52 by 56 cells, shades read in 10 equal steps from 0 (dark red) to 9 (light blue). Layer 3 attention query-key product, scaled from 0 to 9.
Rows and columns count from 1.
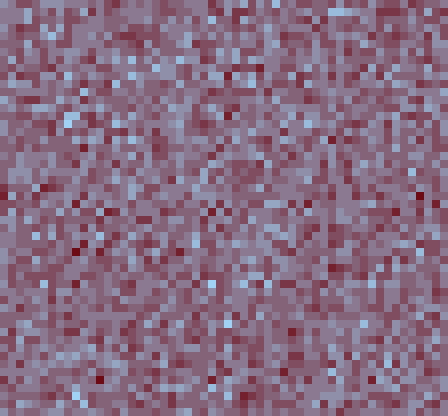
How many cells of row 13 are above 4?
24
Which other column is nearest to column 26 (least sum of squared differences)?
18
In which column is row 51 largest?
11
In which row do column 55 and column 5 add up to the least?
26
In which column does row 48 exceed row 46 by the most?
48
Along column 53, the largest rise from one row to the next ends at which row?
32
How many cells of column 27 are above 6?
6
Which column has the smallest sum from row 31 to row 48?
13
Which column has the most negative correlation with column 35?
39
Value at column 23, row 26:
3
